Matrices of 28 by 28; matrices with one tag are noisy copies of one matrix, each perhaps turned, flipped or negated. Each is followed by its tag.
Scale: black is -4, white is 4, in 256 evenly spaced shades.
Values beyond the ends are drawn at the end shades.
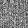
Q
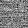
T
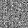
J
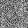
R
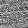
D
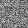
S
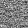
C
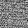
Q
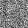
S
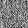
C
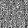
C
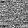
C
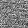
Q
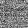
T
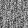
D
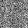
R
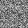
R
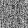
T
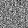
J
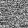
C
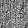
T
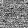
T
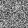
R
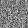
C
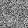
R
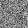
R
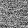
C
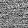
Q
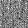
Q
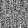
D
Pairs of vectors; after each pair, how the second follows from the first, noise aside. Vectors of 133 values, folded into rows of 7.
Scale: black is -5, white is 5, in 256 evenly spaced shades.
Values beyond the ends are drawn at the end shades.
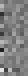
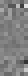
reversed, partly zeroed.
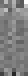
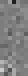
reversed, partly zeroed.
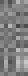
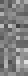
copied.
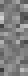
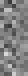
wrapped around.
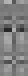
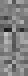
copied.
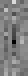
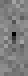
reversed, partly zeroed.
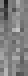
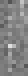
reversed, partly zeroed.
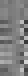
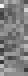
wrapped around.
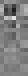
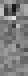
copied.
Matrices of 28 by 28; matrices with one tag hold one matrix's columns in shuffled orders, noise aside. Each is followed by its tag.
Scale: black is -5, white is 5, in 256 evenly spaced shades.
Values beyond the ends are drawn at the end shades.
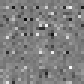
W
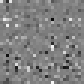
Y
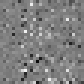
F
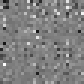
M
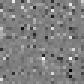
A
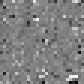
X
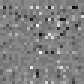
W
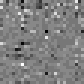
M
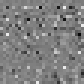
W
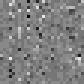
A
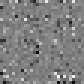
X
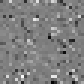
X
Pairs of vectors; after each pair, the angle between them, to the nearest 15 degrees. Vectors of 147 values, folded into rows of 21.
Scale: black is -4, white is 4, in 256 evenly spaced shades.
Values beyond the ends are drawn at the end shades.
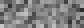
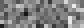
135 degrees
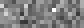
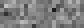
150 degrees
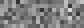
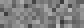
75 degrees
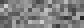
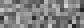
75 degrees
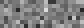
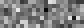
150 degrees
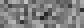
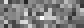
135 degrees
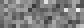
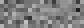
120 degrees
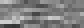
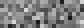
75 degrees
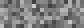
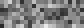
150 degrees
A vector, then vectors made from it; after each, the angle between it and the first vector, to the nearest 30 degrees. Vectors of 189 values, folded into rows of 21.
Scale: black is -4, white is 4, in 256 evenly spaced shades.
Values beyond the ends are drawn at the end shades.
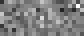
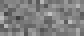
60 degrees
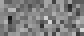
90 degrees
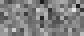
150 degrees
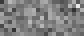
30 degrees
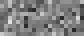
90 degrees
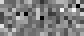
150 degrees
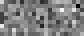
150 degrees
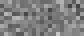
120 degrees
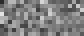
30 degrees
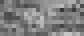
60 degrees
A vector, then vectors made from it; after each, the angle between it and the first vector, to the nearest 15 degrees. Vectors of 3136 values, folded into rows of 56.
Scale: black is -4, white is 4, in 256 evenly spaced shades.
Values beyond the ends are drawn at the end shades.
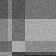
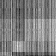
45 degrees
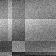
60 degrees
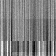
105 degrees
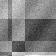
165 degrees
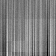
75 degrees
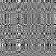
90 degrees
